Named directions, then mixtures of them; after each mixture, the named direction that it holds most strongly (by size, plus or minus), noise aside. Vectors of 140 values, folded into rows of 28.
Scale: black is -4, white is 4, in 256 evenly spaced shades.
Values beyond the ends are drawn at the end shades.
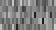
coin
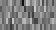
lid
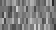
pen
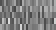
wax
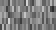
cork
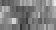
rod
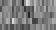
lid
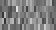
pen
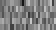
lid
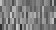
wax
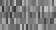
wax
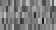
coin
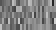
wax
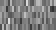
cork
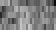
rod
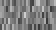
cork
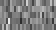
cork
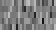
coin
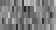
lid
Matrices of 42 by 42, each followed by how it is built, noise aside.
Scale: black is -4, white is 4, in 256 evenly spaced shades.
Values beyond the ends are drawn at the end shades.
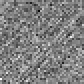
Hankel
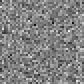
repeating rows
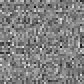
low rank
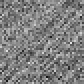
Hankel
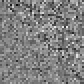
upper triangular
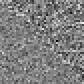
upper triangular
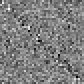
banded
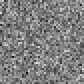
noise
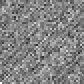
Hankel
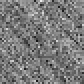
Toeplitz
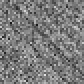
Toeplitz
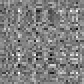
low rank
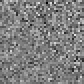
upper triangular
